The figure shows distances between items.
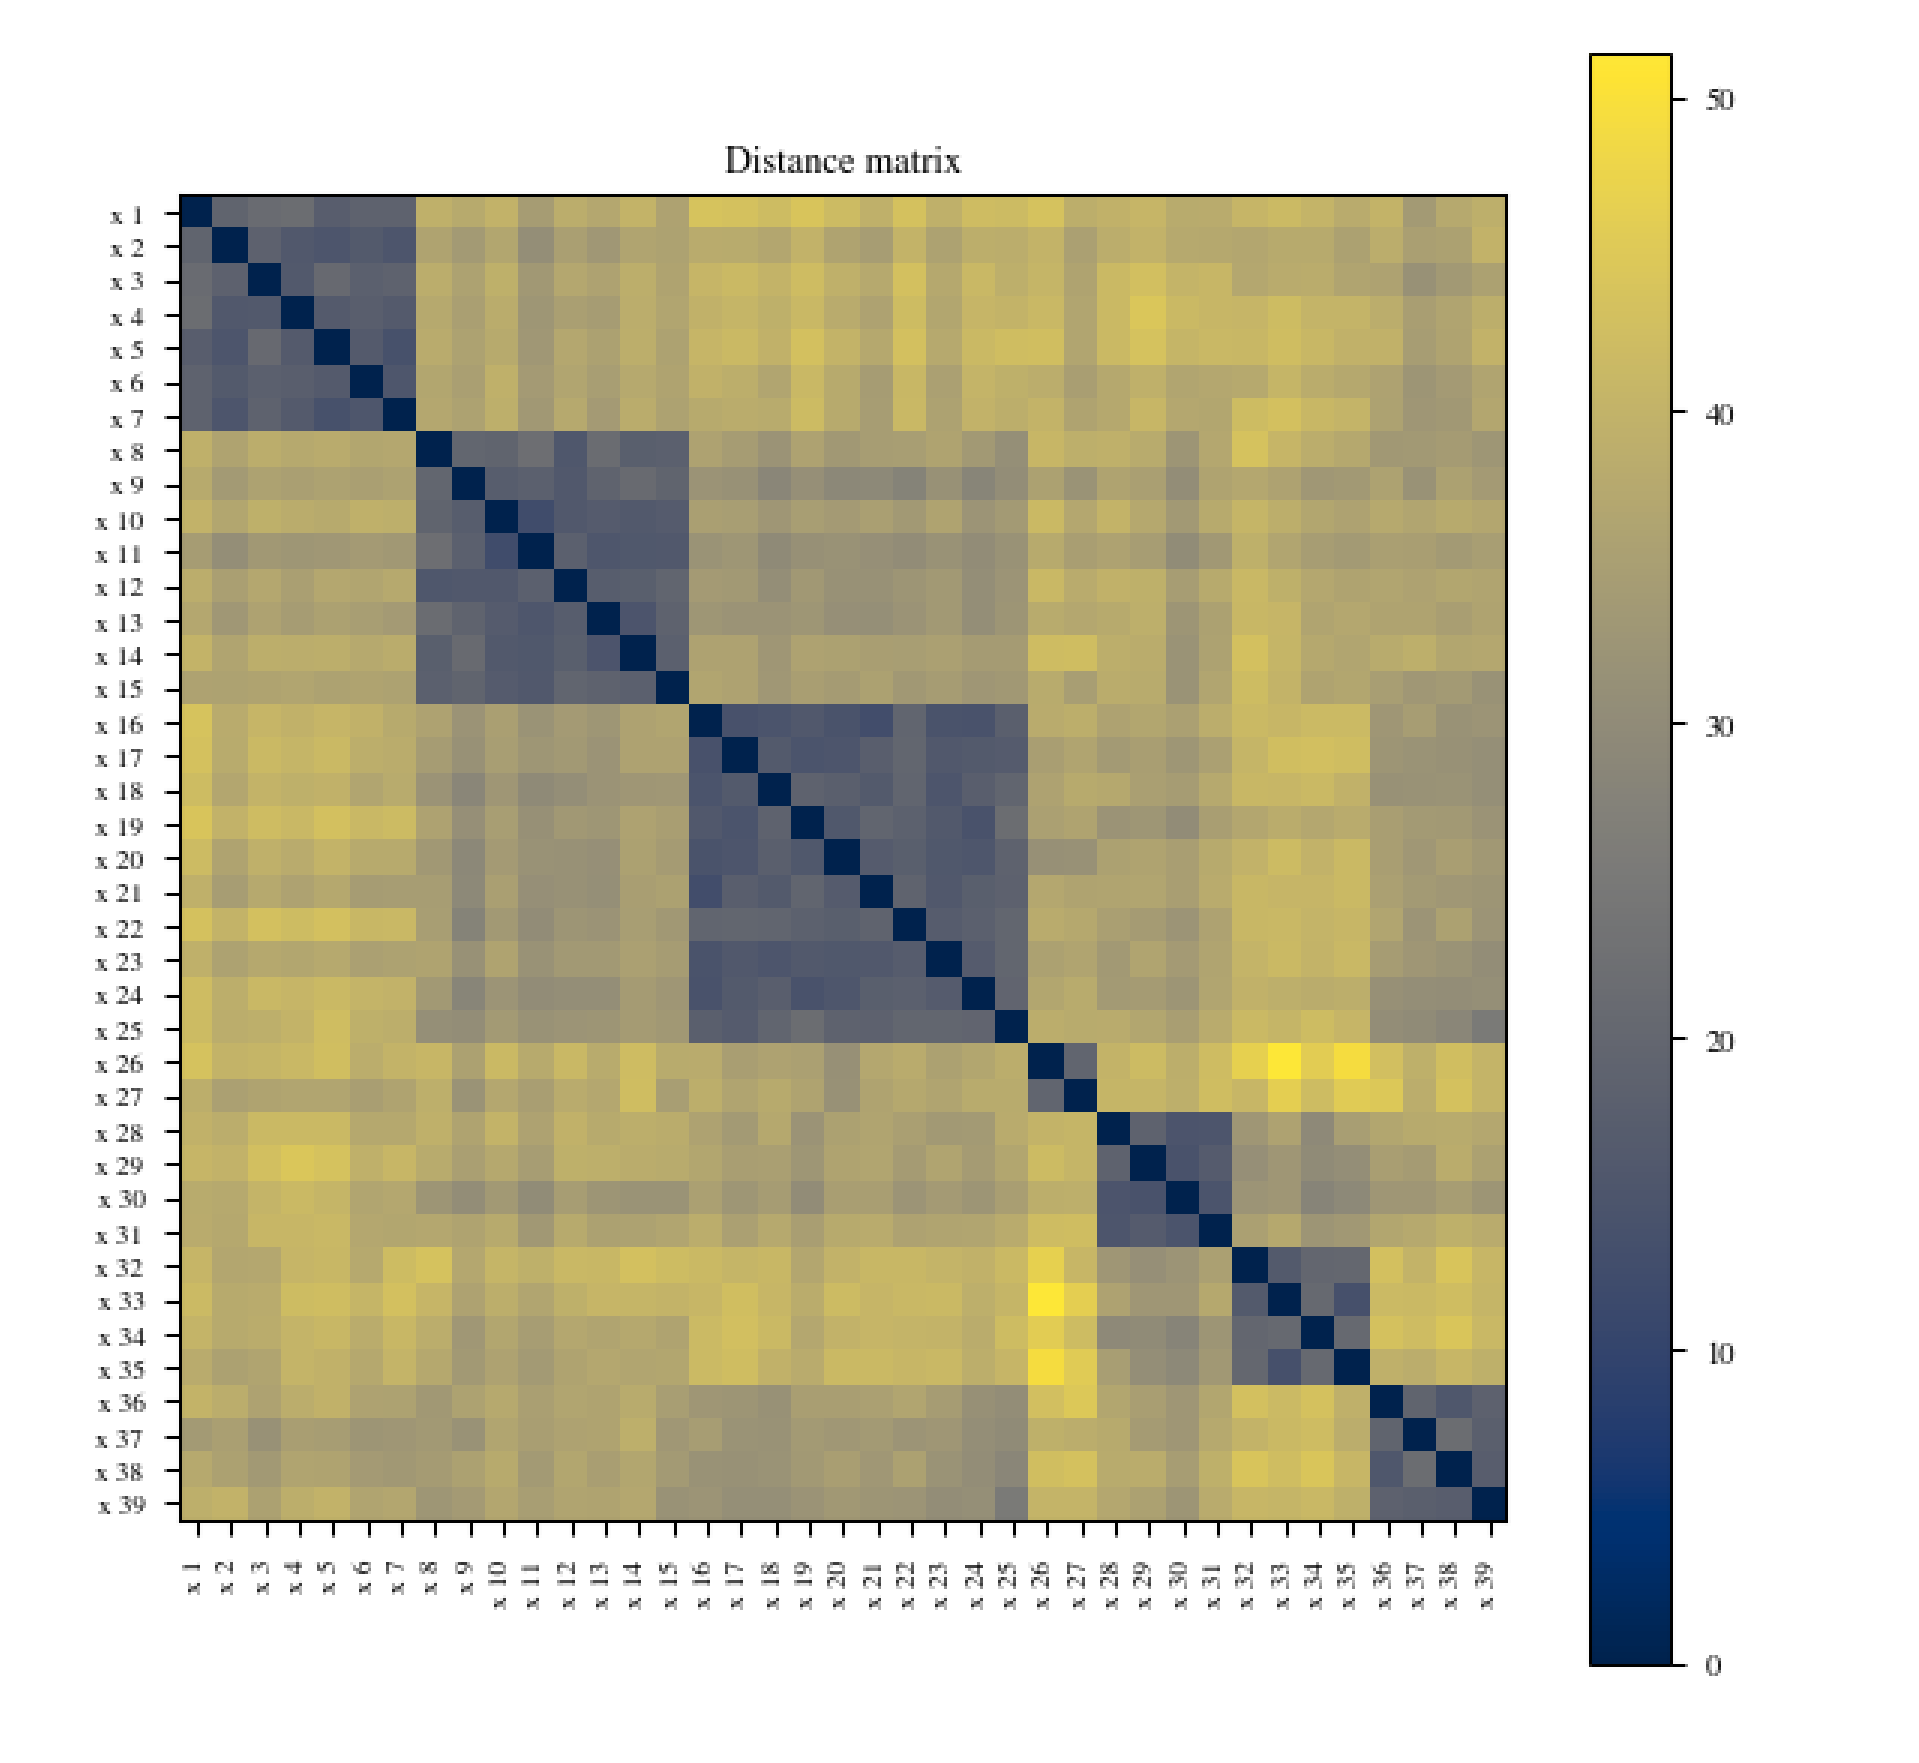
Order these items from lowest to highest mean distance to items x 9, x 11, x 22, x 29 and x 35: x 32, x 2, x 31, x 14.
x 14, x 31, x 32, x 2
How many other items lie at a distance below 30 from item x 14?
7
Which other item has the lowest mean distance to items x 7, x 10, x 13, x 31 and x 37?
x 11
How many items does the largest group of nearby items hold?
10
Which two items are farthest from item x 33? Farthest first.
x 26, x 27
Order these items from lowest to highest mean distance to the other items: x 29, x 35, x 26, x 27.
x 29, x 35, x 27, x 26
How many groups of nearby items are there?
7
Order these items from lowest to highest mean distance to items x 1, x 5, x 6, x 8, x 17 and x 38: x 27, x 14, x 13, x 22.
x 13, x 14, x 22, x 27
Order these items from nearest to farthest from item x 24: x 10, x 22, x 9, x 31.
x 22, x 9, x 10, x 31
